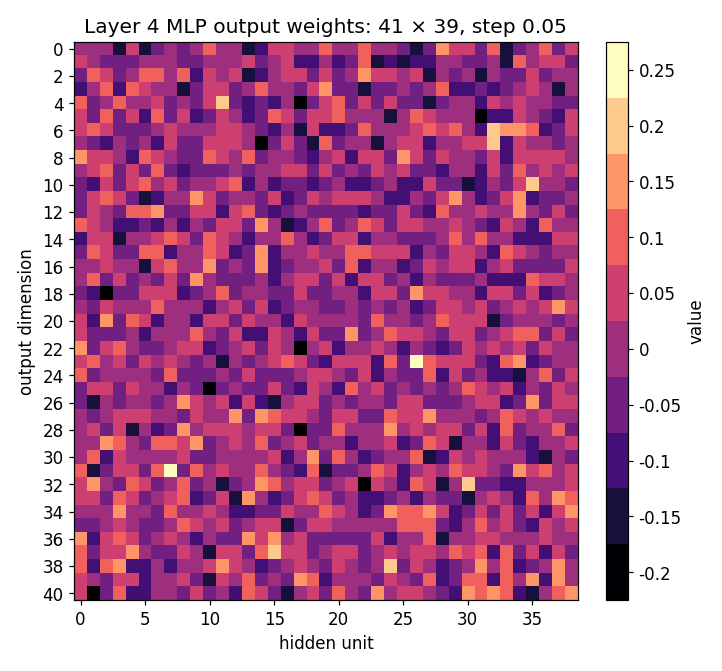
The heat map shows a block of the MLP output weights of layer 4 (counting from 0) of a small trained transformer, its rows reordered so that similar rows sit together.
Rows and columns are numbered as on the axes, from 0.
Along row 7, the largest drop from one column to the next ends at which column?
33
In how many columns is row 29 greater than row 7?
19
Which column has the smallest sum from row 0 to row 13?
31
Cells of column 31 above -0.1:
32
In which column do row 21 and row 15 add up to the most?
21
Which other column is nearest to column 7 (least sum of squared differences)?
38
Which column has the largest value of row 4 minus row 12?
11
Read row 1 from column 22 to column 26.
0.1 -0.15 -0.1 -0.15 -0.1
